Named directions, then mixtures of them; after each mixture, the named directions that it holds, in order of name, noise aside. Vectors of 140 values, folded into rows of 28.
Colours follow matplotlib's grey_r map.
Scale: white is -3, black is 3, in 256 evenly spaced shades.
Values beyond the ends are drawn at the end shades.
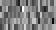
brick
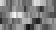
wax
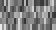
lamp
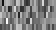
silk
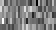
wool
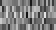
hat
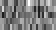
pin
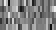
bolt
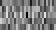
hat.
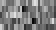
brick, wax.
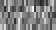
lamp.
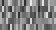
pin, silk.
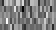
brick, silk, wool.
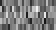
hat.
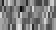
lamp, silk.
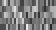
bolt, hat.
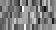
brick.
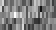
hat, wax, wool.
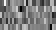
bolt, lamp.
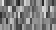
silk.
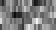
wax.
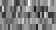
brick, pin.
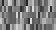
lamp, pin, silk.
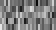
lamp, wool.
